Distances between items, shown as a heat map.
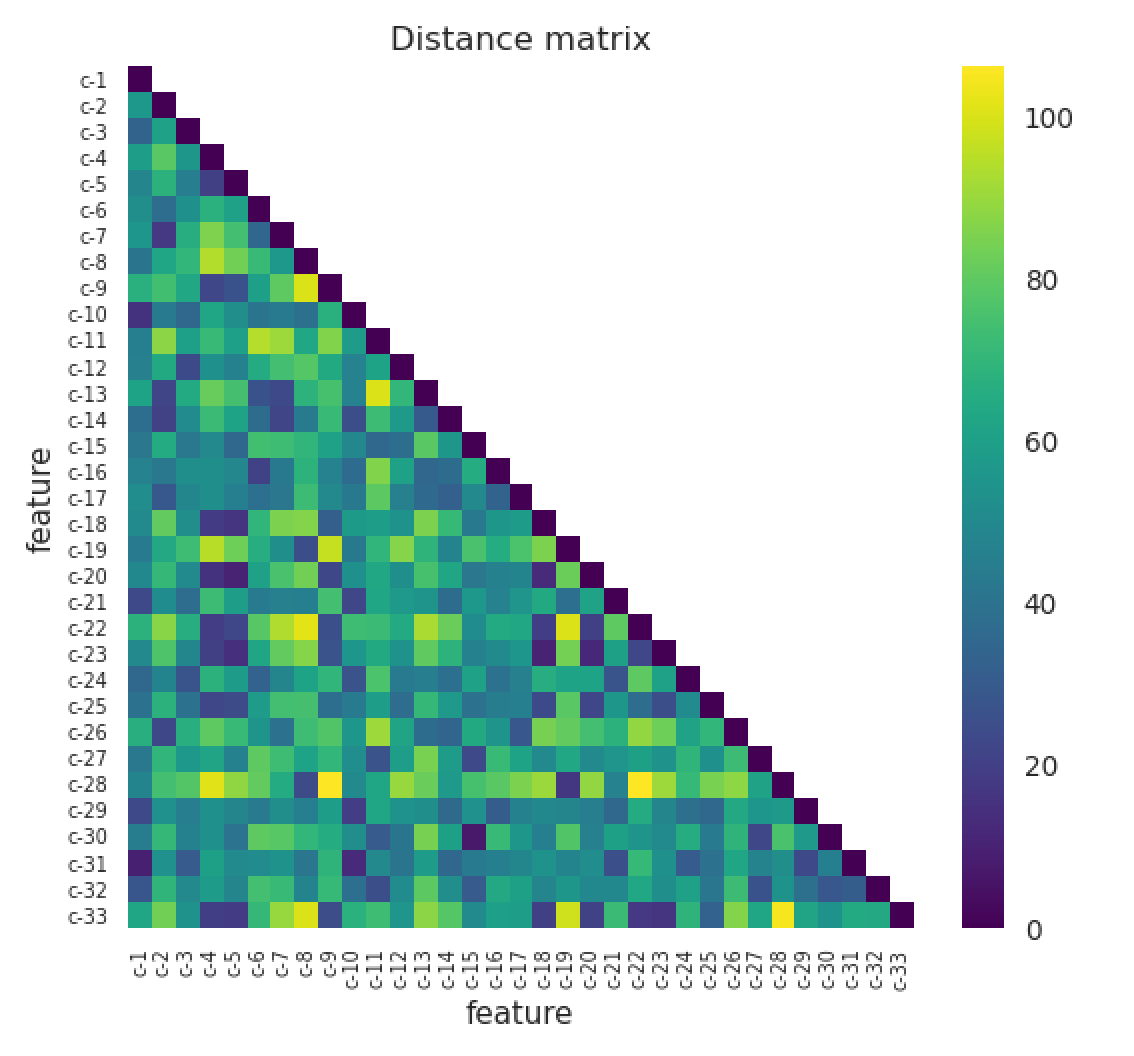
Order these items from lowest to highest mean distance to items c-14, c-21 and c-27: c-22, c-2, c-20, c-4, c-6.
c-2, c-6, c-20, c-4, c-22
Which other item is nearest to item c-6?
c-16
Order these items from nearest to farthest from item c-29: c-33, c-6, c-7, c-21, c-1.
c-1, c-21, c-6, c-7, c-33
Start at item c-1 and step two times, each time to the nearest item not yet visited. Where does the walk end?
c-10
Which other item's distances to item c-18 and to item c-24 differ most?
c-22
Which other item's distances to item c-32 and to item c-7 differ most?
c-11
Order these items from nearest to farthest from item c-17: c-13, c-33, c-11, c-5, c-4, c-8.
c-13, c-5, c-4, c-33, c-8, c-11
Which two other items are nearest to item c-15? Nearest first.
c-30, c-27
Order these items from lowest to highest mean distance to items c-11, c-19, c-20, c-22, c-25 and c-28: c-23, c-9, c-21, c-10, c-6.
c-23, c-10, c-21, c-9, c-6
